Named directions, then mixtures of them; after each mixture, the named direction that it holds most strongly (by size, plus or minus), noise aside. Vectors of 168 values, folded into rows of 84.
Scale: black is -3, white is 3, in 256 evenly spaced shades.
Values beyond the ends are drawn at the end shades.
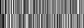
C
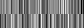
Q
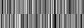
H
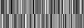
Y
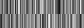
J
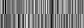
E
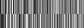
C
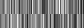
Q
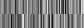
Q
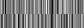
E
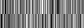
E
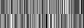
Q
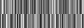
H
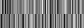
E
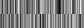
J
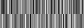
Y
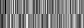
C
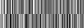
C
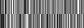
C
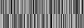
Y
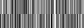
H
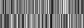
E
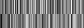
J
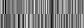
E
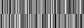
H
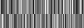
Y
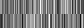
J
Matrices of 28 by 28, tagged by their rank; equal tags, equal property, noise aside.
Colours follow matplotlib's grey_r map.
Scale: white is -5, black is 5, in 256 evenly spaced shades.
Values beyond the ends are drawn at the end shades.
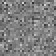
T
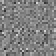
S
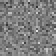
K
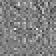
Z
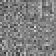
S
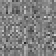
T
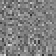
T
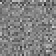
S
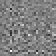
Z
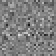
T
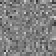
Z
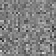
Z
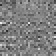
T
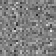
T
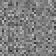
S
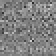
S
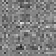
Z
